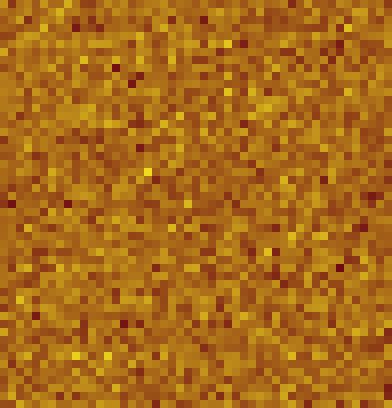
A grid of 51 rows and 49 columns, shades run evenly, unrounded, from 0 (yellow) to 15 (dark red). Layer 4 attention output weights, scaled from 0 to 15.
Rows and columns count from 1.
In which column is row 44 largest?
26
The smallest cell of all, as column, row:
19, 22
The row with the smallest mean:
45
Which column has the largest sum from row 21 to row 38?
27
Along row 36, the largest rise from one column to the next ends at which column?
36
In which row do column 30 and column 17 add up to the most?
11
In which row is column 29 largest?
41
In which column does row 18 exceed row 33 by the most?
46
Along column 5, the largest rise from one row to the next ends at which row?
40
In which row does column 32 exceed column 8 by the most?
2
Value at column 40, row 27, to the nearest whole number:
9
